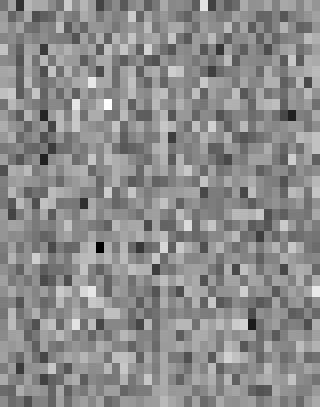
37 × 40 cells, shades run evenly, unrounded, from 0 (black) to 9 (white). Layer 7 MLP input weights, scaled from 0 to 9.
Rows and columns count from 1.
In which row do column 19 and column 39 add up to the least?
8
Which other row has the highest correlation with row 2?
33
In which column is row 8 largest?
12
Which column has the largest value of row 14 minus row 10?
40
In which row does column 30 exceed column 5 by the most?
30
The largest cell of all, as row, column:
10, 14
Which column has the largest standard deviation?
6
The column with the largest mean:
21
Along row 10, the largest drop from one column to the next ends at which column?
15
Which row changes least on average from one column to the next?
22
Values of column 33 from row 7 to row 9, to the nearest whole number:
4 5 6
